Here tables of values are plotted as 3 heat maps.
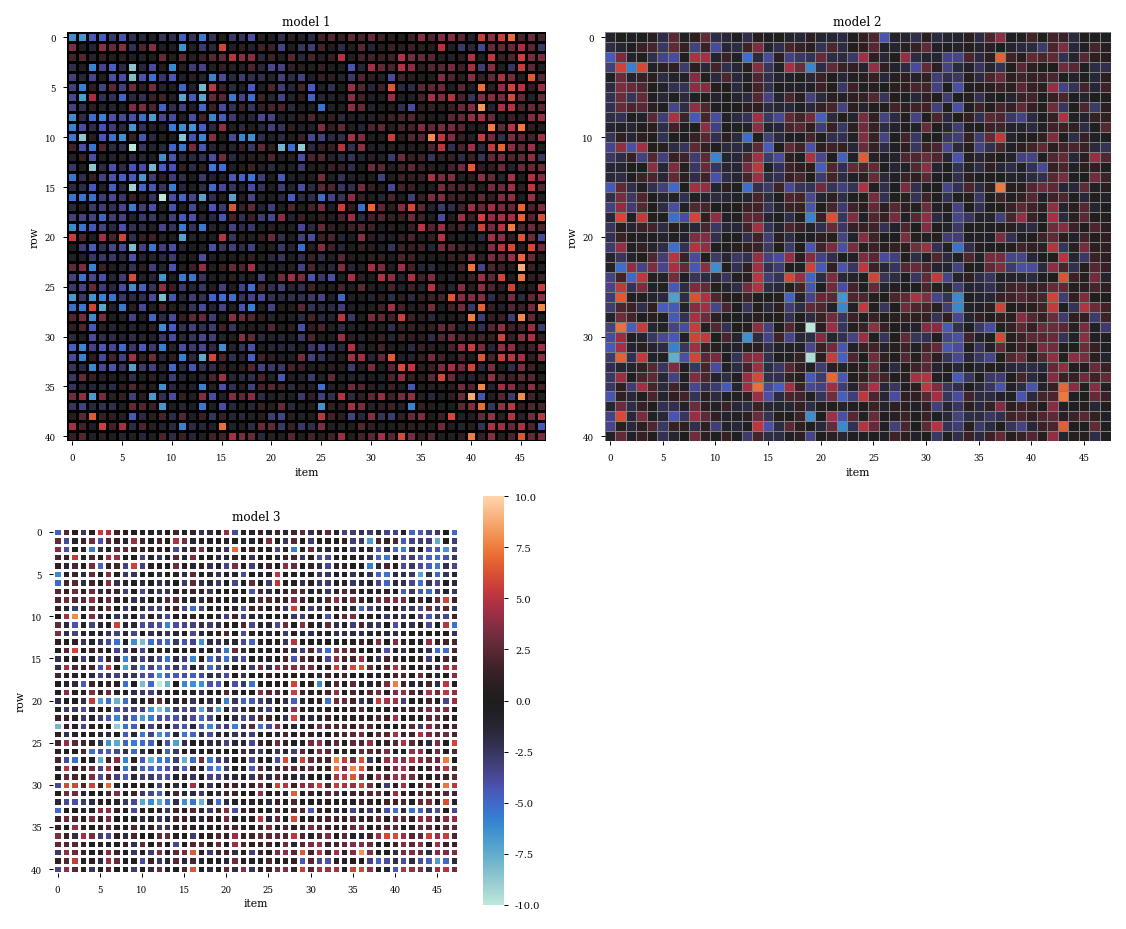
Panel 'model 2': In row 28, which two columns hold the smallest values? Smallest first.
6, 33
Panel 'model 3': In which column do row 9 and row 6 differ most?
16
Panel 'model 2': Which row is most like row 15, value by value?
2
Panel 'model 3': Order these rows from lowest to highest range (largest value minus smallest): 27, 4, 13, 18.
4, 13, 27, 18
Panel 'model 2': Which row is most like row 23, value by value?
12
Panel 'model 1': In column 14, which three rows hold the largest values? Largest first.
32, 5, 10
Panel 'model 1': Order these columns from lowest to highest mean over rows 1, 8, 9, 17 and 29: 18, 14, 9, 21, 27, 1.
14, 9, 21, 1, 18, 27
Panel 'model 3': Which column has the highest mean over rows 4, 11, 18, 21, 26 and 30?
46
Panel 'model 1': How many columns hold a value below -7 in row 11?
3
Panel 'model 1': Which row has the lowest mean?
26
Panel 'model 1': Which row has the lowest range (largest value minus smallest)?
2
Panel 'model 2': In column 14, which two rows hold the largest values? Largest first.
35, 34
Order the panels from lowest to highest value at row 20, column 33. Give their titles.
model 2, model 1, model 3
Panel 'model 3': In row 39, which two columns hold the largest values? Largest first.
2, 6
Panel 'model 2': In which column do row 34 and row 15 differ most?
37
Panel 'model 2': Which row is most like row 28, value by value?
7
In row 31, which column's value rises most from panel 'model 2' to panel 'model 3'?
6
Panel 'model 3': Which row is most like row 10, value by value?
14
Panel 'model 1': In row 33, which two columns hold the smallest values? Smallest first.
6, 2
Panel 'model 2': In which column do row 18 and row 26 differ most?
3
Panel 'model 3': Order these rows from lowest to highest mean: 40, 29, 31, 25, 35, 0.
0, 25, 29, 31, 35, 40
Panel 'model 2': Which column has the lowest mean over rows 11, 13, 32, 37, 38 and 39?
19
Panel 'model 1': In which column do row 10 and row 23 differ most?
1
